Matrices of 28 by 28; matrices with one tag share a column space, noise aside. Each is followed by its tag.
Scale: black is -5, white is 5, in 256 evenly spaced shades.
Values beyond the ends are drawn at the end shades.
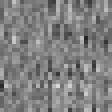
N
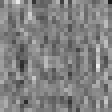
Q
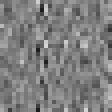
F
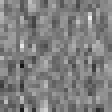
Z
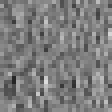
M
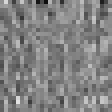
Q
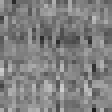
N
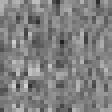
N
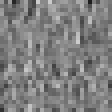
N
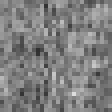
M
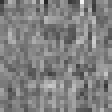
N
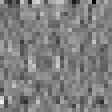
Q
